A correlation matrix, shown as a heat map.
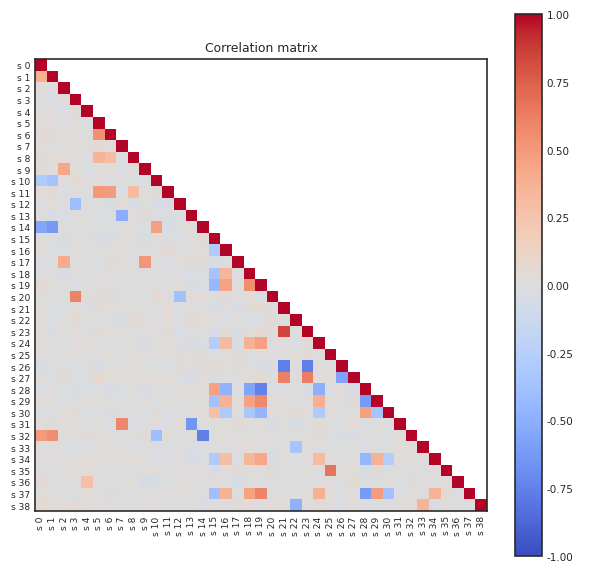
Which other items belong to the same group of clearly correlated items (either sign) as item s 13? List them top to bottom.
s 7, s 31
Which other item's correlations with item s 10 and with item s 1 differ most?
s 14
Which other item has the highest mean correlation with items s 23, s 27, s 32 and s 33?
s 21
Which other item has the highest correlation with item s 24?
s 19
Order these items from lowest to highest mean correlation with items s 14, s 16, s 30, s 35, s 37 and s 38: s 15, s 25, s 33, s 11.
s 15, s 11, s 33, s 25
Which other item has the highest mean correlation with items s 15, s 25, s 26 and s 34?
s 35
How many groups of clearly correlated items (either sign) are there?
10
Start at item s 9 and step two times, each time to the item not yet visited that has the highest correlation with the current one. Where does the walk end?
s 2
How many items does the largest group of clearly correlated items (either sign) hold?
10
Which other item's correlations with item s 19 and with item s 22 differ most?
s 28
